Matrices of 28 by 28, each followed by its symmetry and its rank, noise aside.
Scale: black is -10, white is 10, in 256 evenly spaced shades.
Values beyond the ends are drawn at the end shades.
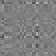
no symmetry, rank two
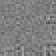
antisymmetric, rank four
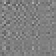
no symmetry, rank three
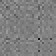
symmetric, rank three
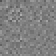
symmetric, rank four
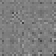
symmetric, rank four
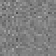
antisymmetric, rank four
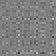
antisymmetric, rank two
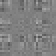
antisymmetric, rank two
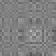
symmetric, rank two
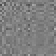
no symmetry, rank three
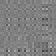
no symmetry, rank two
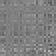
antisymmetric, rank two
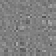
antisymmetric, rank four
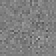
no symmetry, rank four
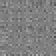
antisymmetric, rank four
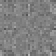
antisymmetric, rank four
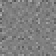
antisymmetric, rank four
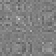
symmetric, rank three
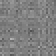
no symmetry, rank four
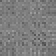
symmetric, rank three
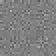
symmetric, rank four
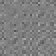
symmetric, rank three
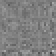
antisymmetric, rank four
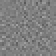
antisymmetric, rank four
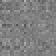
no symmetry, rank three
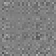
no symmetry, rank four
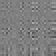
no symmetry, rank two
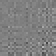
antisymmetric, rank two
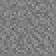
antisymmetric, rank four
